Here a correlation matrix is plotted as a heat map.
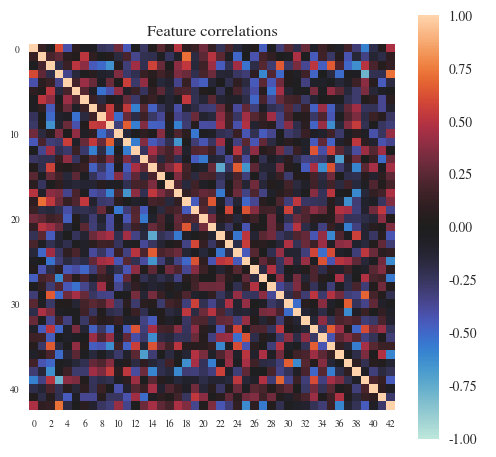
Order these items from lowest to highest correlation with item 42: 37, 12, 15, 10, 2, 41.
41, 37, 12, 2, 15, 10
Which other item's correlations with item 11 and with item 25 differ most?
19
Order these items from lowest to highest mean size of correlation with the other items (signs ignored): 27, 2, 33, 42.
27, 42, 33, 2
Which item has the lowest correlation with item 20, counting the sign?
13
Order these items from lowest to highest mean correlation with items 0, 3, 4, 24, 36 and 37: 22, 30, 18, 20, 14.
22, 18, 20, 14, 30
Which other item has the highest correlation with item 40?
14
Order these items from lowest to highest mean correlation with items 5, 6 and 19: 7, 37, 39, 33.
7, 37, 39, 33
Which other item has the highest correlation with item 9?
11
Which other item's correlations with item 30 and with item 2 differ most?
37
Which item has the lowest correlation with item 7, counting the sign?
12
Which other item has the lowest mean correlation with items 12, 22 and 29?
3
